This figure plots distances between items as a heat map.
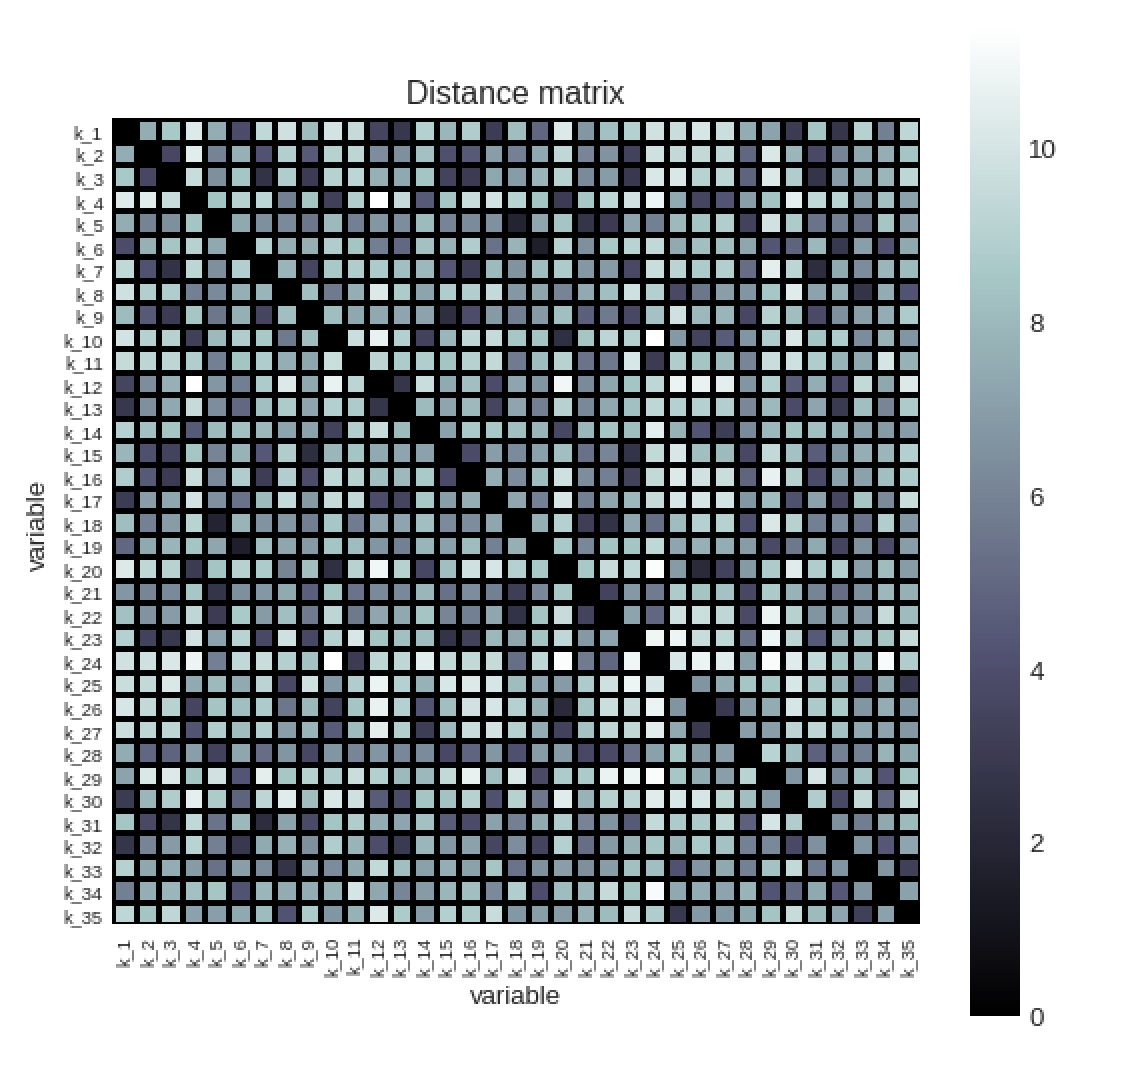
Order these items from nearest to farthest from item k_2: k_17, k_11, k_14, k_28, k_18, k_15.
k_15, k_28, k_18, k_17, k_14, k_11
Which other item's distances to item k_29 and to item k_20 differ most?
k_10
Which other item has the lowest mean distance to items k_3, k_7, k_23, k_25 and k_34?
k_31
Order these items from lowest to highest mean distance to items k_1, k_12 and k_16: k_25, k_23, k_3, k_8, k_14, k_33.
k_3, k_23, k_33, k_14, k_8, k_25
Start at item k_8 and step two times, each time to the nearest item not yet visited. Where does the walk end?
k_35
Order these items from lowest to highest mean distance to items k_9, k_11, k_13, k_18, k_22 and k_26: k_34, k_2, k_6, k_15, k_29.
k_15, k_2, k_6, k_34, k_29
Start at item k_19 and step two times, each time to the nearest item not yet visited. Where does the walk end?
k_32
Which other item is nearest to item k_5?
k_18
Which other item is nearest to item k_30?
k_1
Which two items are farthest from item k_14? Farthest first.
k_24, k_12
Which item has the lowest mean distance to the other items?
k_28
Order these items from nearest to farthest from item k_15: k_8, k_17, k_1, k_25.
k_17, k_1, k_8, k_25
